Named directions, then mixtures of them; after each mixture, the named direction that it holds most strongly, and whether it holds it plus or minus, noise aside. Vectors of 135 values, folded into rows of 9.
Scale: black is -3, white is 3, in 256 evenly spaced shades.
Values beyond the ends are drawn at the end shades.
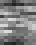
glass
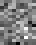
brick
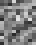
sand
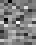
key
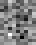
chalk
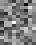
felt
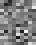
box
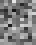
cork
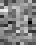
cork, minus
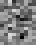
chalk, plus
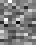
key, minus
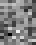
chalk, minus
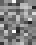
sand, plus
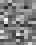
key, minus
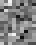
sand, minus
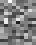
key, minus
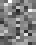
box, minus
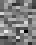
box, minus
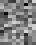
felt, plus
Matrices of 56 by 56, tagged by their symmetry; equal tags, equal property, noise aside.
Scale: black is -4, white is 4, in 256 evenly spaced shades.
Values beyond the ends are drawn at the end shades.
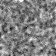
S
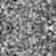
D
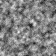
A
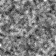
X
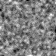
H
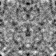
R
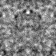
R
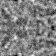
D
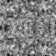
D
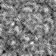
A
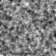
S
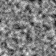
A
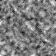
A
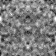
R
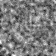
A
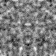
R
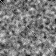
S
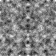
R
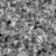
S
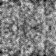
D
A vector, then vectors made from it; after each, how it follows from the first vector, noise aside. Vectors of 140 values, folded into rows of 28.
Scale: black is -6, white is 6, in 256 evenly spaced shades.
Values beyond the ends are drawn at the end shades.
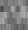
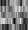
wrapped around, negated, scaled up.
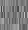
sign-scrambled.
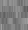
reversed, negated, shrunk.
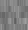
reversed, negated, shrunk.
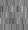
partly zeroed.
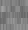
negated, shrunk.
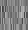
sign-scrambled.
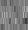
reversed, partly zeroed.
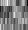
wrapped around, negated, scaled up.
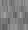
wrapped around, negated, shrunk.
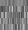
sign-scrambled.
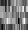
wrapped around, negated, scaled up.
